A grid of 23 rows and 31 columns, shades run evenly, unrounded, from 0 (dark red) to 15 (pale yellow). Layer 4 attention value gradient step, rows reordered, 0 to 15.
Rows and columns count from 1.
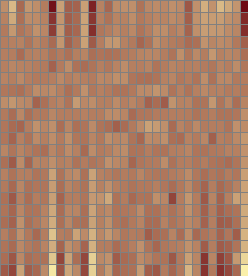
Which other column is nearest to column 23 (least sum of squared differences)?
25
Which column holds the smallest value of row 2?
31
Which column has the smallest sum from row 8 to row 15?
2
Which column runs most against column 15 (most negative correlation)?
18
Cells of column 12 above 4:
20
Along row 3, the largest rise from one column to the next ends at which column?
8
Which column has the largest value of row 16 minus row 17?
22
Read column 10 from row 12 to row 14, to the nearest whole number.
7 8 7
